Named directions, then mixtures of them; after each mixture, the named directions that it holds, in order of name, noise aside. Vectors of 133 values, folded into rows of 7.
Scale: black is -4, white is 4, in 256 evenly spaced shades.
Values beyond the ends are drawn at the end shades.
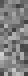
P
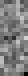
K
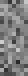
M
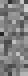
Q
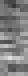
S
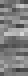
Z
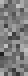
P.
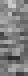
S.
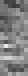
S.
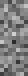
M, P, Z.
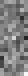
K.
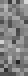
M.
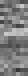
Z.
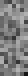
K, M.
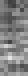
S.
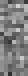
K, Q, Z.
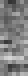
Q, S.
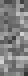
K, S, Z.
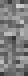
K, M, Z.
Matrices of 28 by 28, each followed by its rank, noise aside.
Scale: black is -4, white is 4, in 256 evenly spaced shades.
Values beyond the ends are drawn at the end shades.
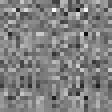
four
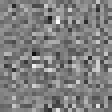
four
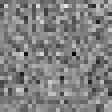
six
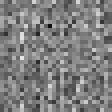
six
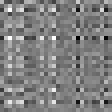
one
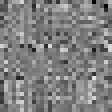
four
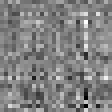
three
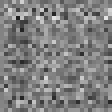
four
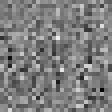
six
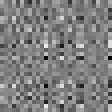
two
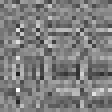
three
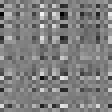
one
